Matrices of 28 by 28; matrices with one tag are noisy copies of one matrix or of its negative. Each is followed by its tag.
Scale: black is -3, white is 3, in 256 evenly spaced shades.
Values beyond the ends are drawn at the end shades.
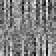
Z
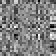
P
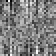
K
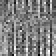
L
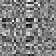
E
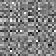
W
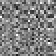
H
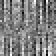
Z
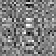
E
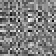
W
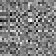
W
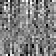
K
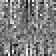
K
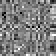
P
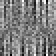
Z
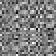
H
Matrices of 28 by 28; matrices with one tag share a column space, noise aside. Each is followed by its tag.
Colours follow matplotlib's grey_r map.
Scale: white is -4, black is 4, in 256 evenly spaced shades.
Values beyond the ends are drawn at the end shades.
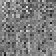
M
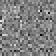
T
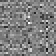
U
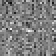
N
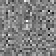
T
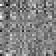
M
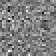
T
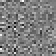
U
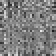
M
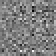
T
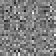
T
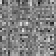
N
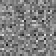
T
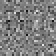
T
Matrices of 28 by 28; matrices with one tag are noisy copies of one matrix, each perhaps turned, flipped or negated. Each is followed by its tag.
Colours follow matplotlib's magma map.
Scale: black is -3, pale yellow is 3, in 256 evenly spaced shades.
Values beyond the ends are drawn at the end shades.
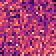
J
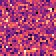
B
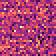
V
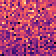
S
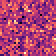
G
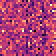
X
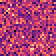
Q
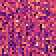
V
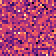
Q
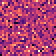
Q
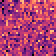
J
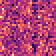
G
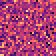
Q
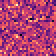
B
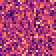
B
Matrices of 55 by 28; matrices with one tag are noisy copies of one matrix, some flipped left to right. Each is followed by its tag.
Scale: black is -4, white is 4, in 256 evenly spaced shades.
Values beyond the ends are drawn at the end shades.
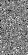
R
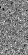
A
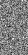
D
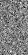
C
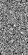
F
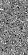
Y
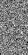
F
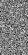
F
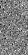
A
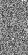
D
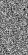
A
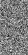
D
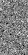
Y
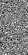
F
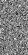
D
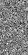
Y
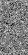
Y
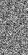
Y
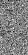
R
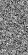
Y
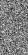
A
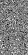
R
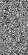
C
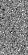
A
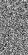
D
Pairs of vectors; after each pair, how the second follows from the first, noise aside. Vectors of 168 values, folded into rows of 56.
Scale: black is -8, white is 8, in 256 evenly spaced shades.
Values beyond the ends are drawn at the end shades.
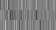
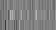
negated, partly zeroed.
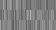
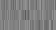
reversed, negated, shrunk.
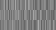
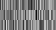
wrapped around, negated, scaled up.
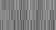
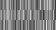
wrapped around, negated, scaled up.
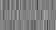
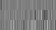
negated, partly zeroed.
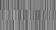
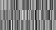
wrapped around, negated, scaled up.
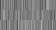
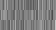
reversed, negated.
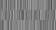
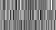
negated, scaled up.
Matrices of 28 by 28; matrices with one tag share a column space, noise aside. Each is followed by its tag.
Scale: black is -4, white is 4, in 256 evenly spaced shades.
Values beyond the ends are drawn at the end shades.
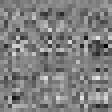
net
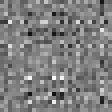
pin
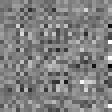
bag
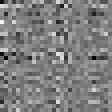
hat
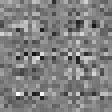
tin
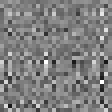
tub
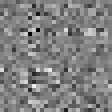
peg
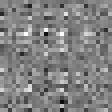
peg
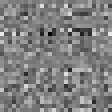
peg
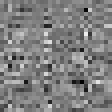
bag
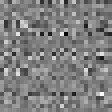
tin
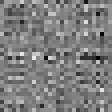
hat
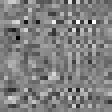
pin
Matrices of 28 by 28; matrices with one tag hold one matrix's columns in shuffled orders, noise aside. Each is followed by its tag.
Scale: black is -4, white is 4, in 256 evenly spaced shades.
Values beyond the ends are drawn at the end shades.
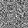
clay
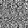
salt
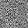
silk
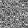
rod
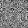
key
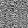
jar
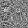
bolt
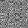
silk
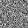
rod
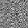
silk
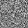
clay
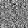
salt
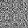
key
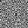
silk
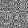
key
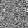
bolt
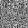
salt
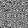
jar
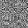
key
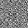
silk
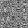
bolt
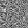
bolt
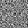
rod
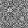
bolt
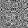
key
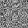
rod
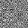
silk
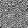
jar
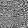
jar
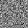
clay
